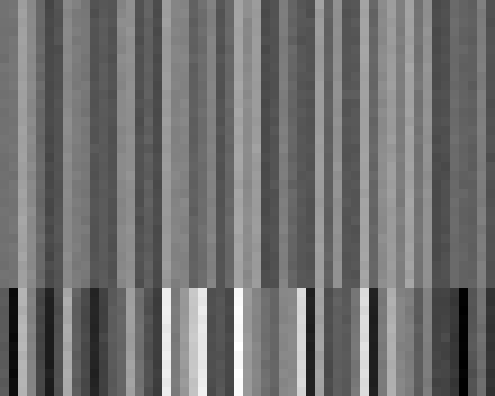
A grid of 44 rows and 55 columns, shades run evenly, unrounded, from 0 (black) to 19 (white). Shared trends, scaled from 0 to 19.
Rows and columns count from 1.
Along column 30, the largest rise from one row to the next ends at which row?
33
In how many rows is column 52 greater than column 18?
32
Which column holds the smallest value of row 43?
52
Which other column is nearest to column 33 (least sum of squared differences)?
40
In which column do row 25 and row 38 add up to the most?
27
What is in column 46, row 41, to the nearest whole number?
9
